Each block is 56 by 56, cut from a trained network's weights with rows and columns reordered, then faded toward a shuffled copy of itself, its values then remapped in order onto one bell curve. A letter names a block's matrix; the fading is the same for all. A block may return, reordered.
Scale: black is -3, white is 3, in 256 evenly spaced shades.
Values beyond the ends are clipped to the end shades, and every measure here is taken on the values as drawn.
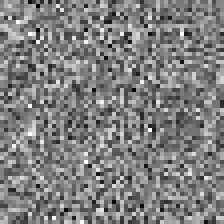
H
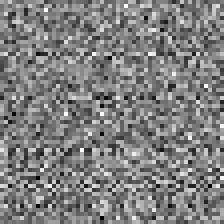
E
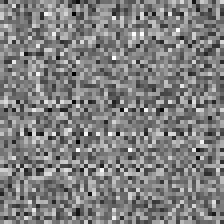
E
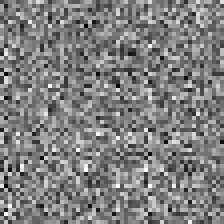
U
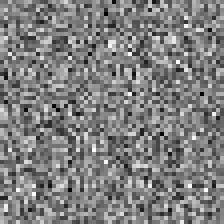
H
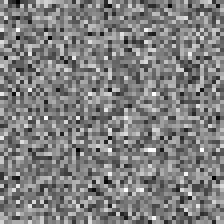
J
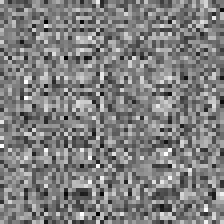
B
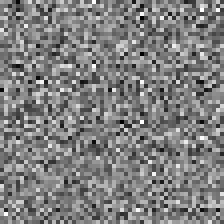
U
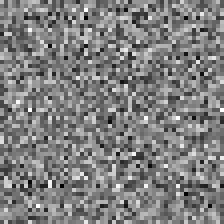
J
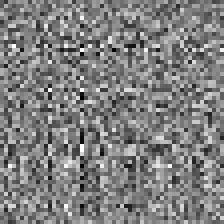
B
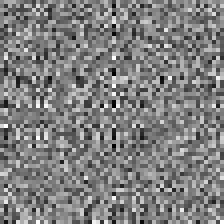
B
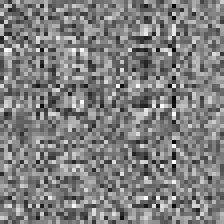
B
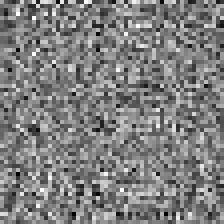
E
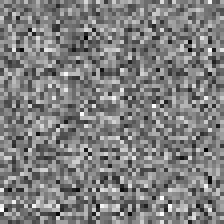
E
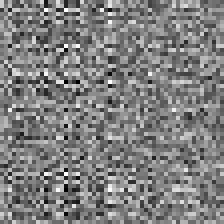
B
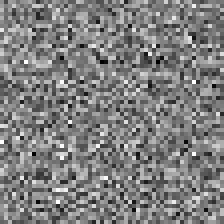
H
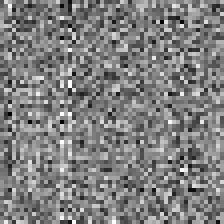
U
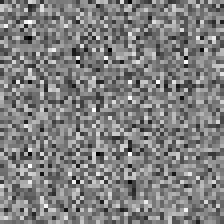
U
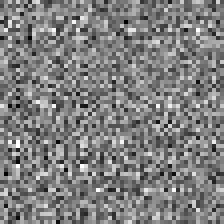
U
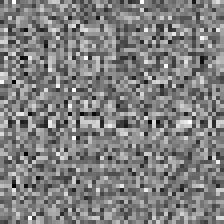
E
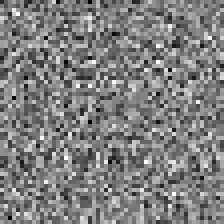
H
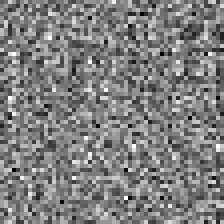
J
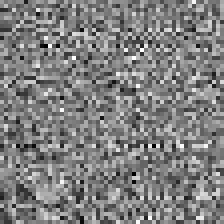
E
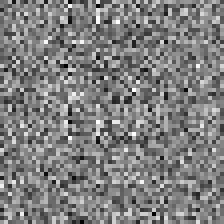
U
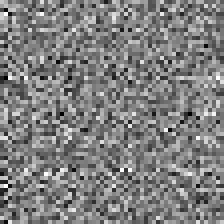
U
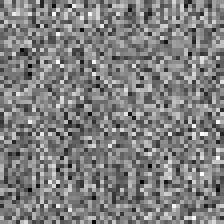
H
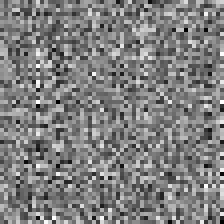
U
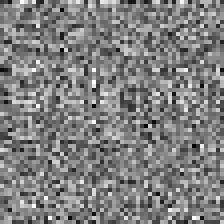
E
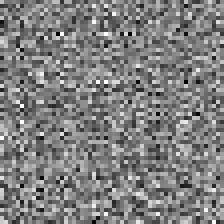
B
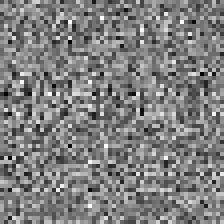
E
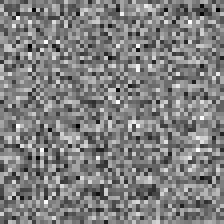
H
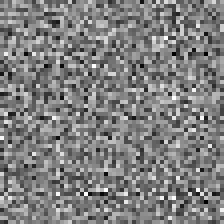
J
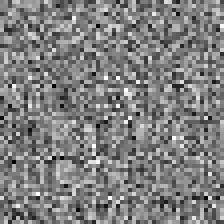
H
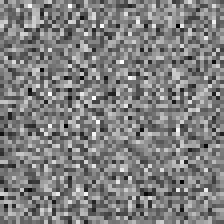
J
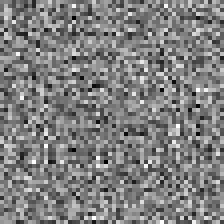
H
